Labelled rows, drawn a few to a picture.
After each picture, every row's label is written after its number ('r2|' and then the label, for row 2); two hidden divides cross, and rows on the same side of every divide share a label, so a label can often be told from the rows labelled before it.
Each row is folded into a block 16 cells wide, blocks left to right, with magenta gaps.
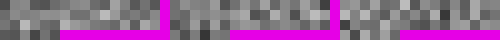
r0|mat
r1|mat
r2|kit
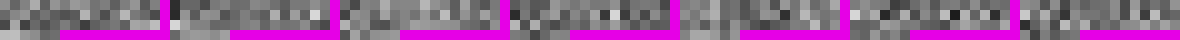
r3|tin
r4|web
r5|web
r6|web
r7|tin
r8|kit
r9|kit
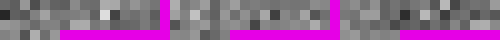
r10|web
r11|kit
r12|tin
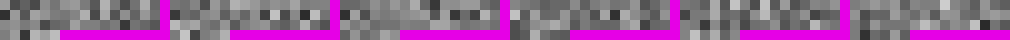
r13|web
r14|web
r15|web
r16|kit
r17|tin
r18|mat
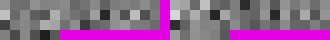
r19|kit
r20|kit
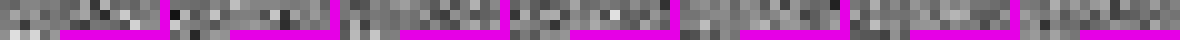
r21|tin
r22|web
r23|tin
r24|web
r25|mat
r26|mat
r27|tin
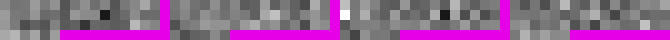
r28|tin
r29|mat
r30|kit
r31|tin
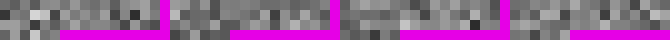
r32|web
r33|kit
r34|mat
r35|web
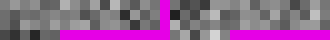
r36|mat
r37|web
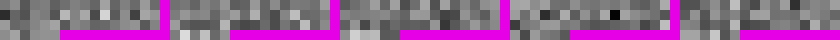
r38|web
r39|tin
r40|tin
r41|kit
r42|tin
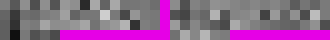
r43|mat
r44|web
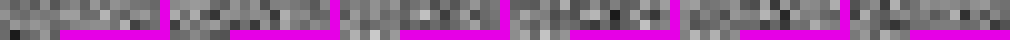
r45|mat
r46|kit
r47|tin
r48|tin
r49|tin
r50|web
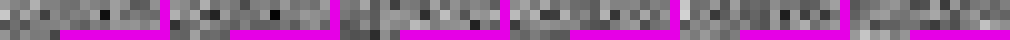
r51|kit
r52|kit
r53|mat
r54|kit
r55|kit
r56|tin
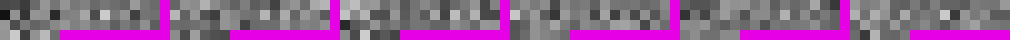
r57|web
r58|kit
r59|kit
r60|kit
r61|web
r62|kit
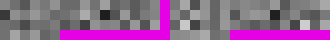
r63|tin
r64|tin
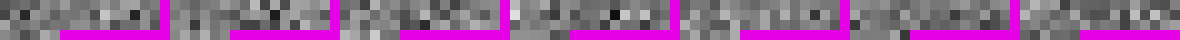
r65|web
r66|tin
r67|tin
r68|kit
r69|web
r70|kit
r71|kit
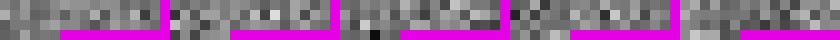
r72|kit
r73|web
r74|mat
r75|web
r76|tin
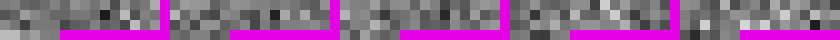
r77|tin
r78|kit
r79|kit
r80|mat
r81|mat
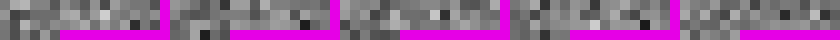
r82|mat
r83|mat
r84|kit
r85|mat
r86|kit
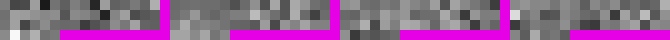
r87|tin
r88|tin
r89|mat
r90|kit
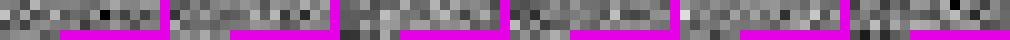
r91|kit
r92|web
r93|mat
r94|web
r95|kit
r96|mat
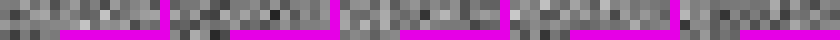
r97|mat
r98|kit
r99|mat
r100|kit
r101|kit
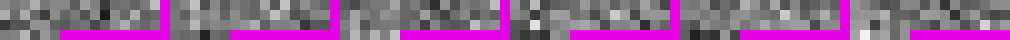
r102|kit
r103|mat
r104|tin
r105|mat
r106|mat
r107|tin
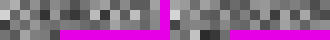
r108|kit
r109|kit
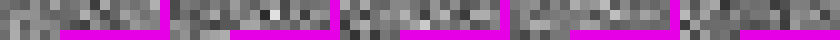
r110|tin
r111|web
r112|mat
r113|mat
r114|kit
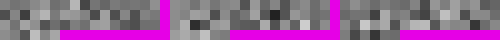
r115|web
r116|tin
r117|mat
